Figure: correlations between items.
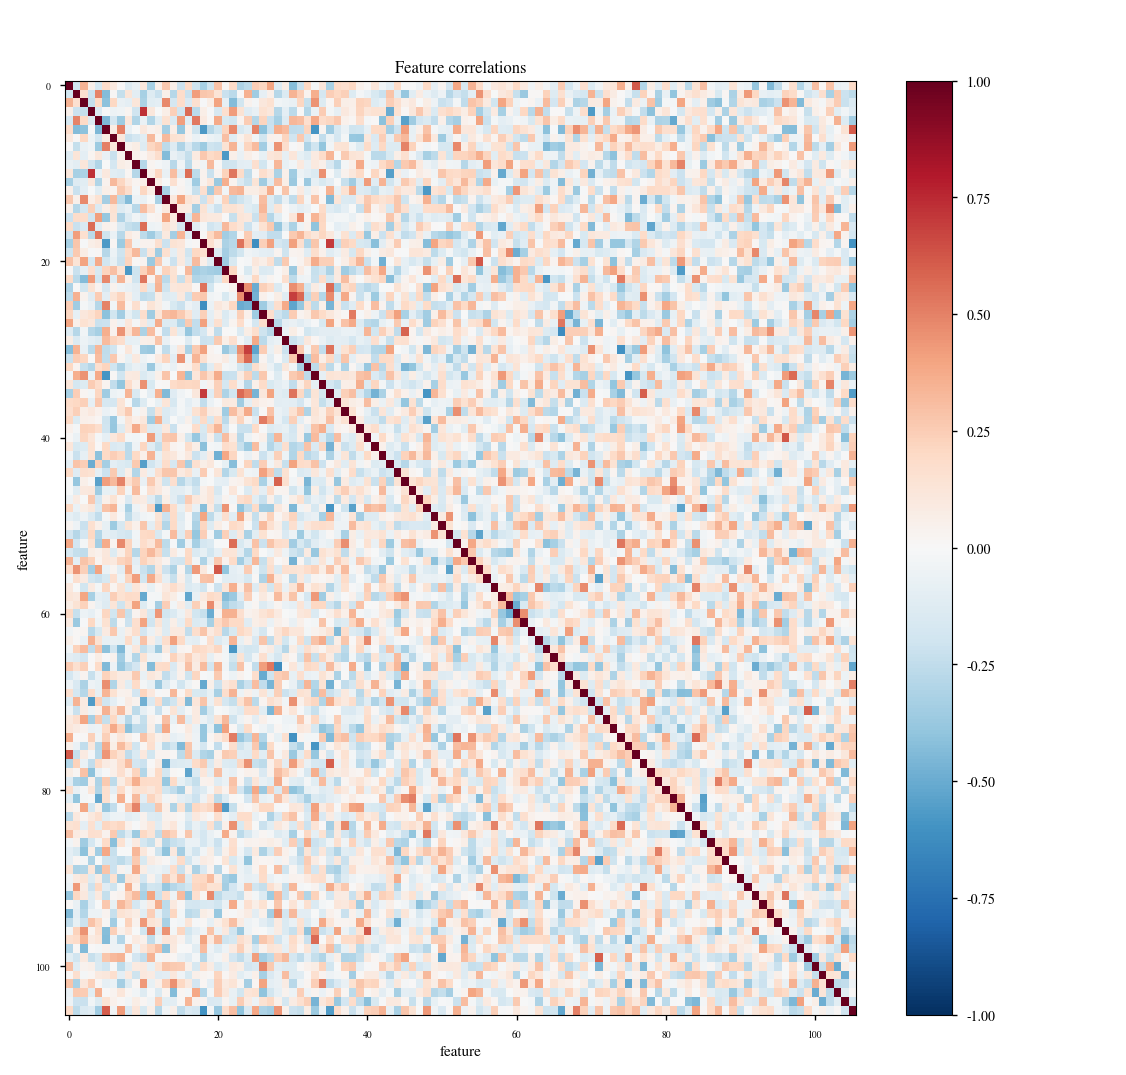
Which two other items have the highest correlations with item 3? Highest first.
10, 16
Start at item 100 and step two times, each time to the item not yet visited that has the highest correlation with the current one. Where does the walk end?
38
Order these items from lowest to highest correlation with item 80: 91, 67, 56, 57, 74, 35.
57, 35, 91, 67, 56, 74
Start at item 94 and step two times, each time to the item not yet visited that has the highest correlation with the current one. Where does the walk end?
45
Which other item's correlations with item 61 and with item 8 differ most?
21
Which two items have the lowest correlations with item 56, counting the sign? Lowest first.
71, 83
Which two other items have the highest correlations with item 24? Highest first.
30, 31
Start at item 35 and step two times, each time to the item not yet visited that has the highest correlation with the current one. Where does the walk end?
23
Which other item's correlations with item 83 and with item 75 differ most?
33
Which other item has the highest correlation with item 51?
49
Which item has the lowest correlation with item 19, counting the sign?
60
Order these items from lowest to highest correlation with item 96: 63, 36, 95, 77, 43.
77, 95, 43, 63, 36
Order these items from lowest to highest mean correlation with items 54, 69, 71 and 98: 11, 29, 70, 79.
70, 29, 79, 11
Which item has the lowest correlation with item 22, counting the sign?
64
